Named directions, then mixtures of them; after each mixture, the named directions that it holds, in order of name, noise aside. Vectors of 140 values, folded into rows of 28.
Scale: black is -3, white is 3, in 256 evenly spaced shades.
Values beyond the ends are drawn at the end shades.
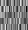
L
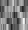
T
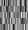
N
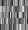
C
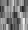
T.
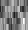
T.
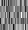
C, N.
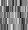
L, N, T.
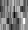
T.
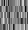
C, N.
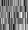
C, N, T.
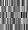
N.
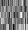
C, N, T.
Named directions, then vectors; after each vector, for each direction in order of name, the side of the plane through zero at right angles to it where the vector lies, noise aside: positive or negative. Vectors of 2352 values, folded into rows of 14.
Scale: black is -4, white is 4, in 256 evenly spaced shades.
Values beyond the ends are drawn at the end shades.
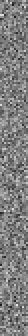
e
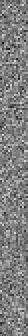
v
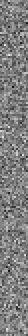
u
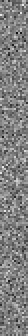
positive, negative, positive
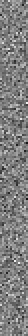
negative, positive, negative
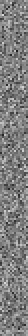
positive, negative, negative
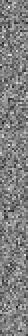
negative, positive, positive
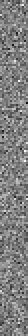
positive, negative, positive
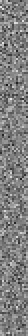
positive, negative, negative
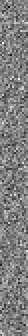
positive, negative, negative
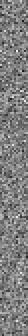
negative, positive, positive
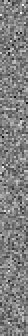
positive, negative, positive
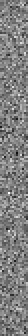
negative, negative, positive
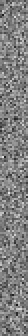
negative, negative, positive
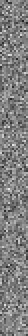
negative, positive, positive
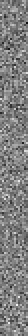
positive, positive, positive
